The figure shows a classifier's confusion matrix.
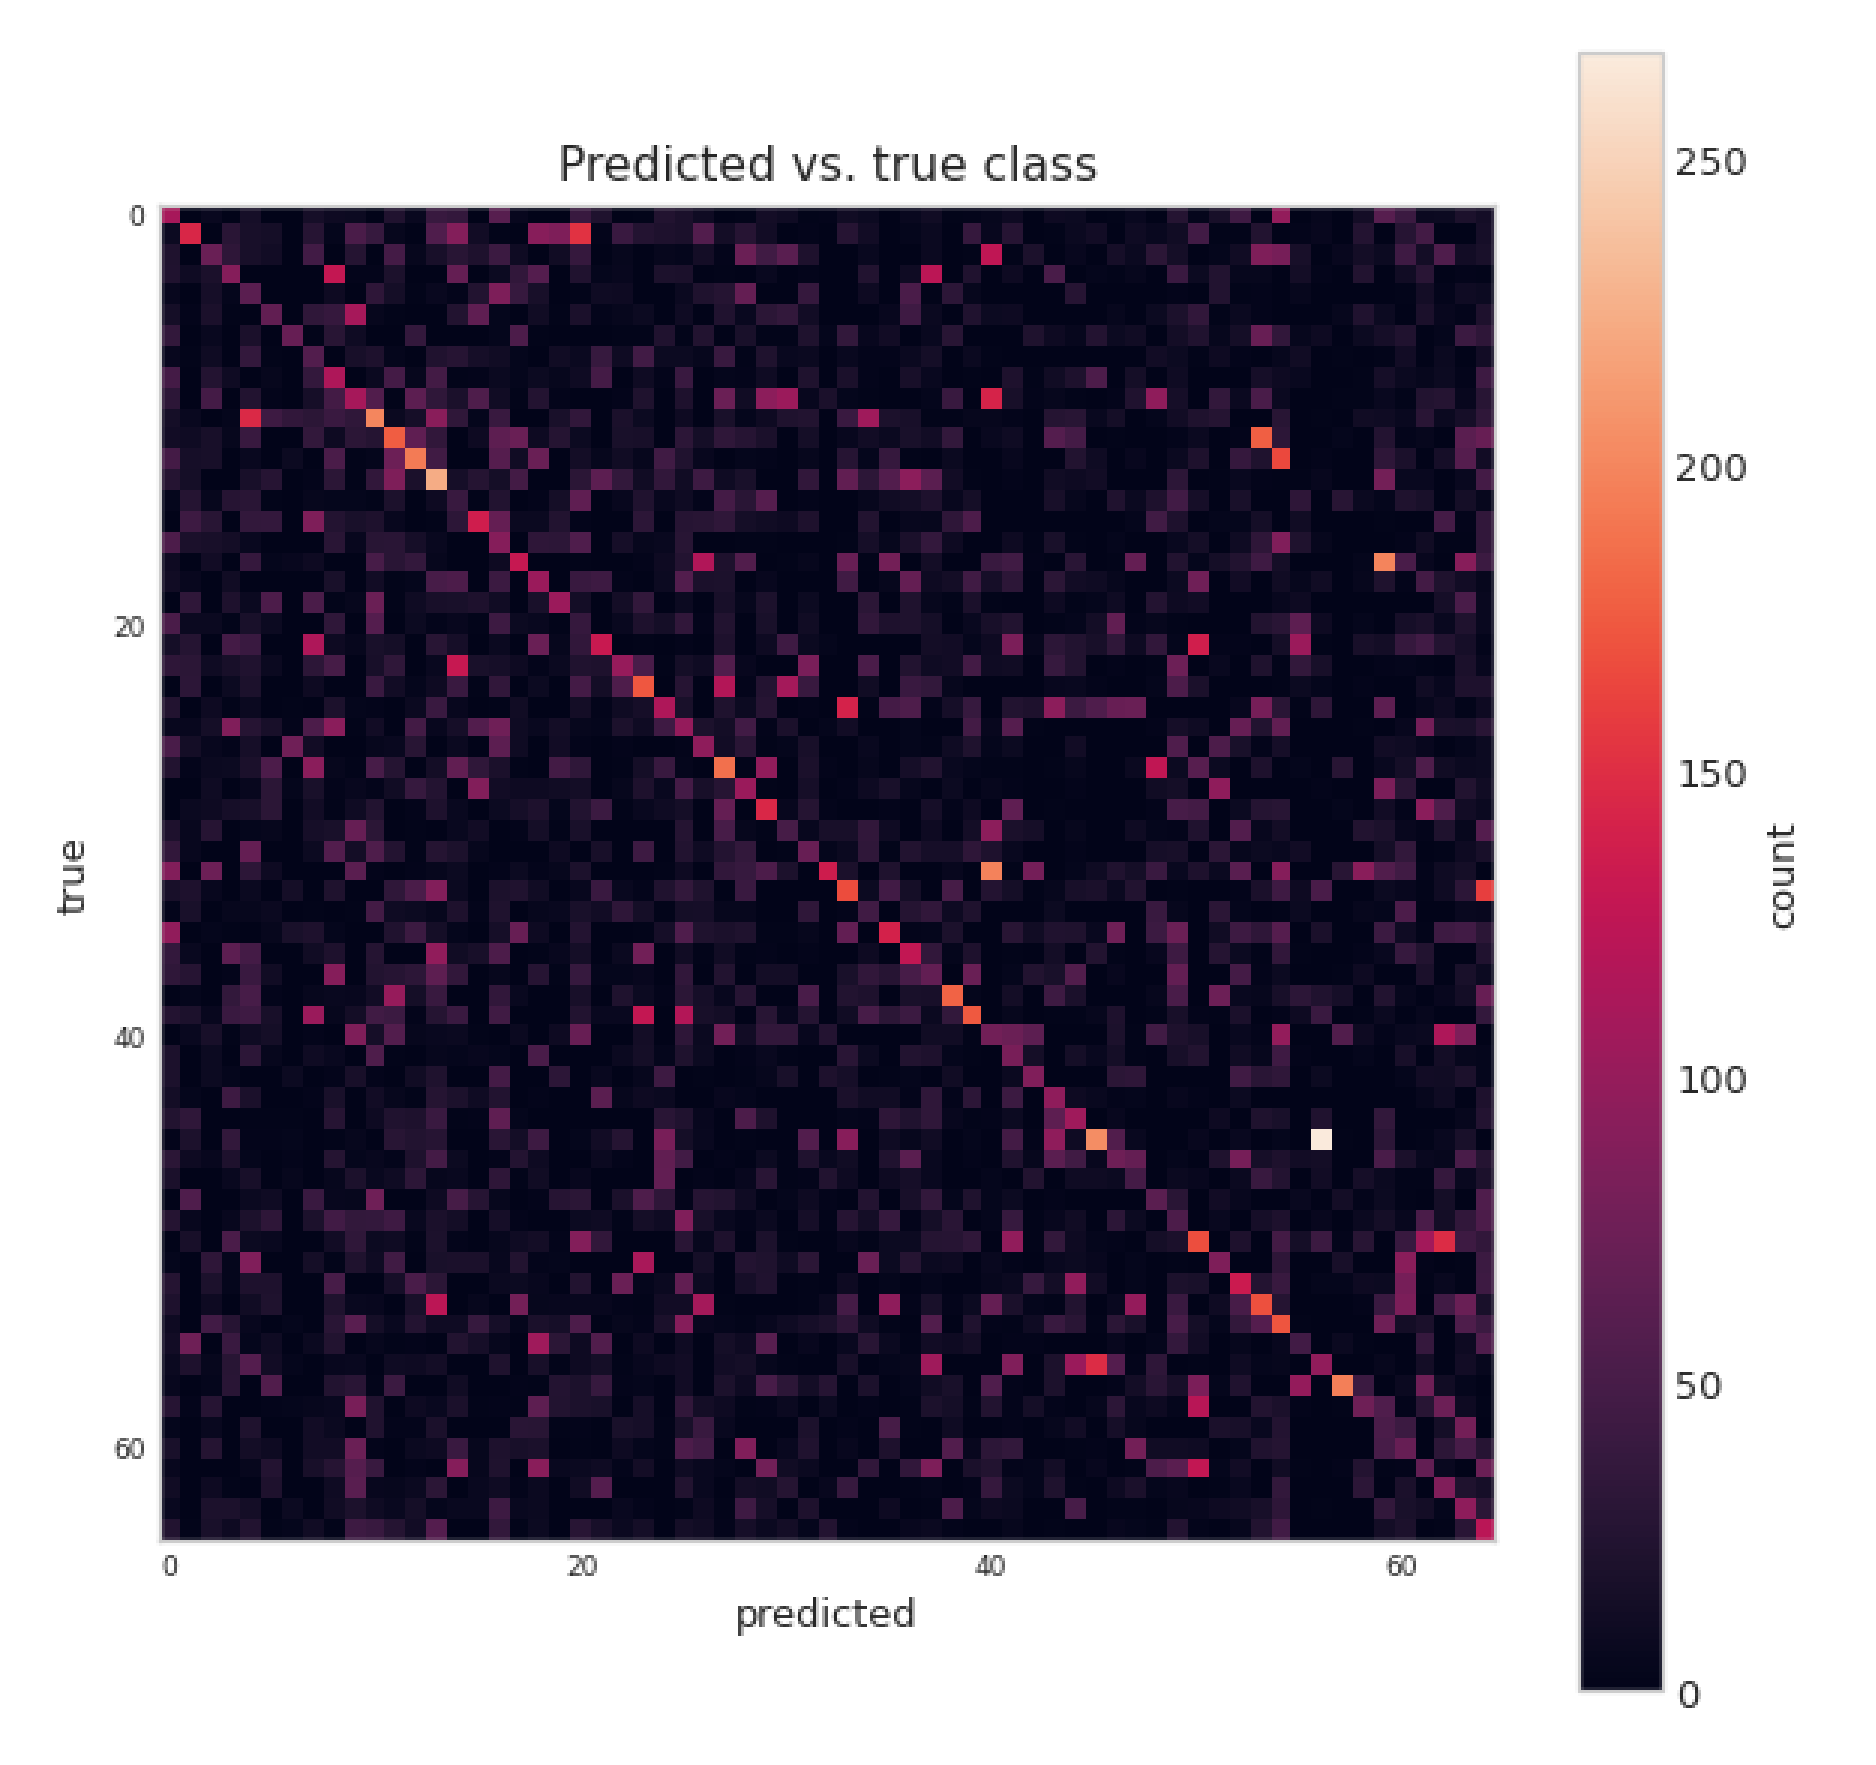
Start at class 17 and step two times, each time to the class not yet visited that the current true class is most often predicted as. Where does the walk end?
63
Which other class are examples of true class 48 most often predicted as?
10
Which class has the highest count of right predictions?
13
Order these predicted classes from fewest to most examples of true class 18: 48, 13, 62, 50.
48, 62, 13, 50
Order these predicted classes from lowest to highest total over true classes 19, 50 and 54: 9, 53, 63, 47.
47, 53, 9, 63
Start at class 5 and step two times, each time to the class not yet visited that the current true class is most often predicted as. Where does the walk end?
40
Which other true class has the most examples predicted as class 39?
37
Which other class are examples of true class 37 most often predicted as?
8
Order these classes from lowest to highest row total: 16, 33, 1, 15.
16, 15, 33, 1
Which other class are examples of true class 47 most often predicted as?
24
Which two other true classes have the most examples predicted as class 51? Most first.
28, 38
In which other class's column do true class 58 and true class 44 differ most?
50
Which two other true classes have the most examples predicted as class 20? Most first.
1, 50
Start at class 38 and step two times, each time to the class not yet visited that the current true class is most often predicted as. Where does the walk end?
53
